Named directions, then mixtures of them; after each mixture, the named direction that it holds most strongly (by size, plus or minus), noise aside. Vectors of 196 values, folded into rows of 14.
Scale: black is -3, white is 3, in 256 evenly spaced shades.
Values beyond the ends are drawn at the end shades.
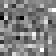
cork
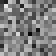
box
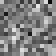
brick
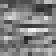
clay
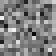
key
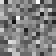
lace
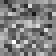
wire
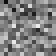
wire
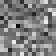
wire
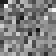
box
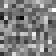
cork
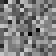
box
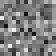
key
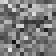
wire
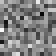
lace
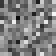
lace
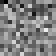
box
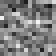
key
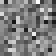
lace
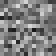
key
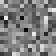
cork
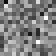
box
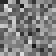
box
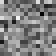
lace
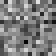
lace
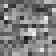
clay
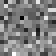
cork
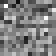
clay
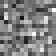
cork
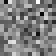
lace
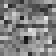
clay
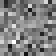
wire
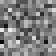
key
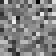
lace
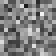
box
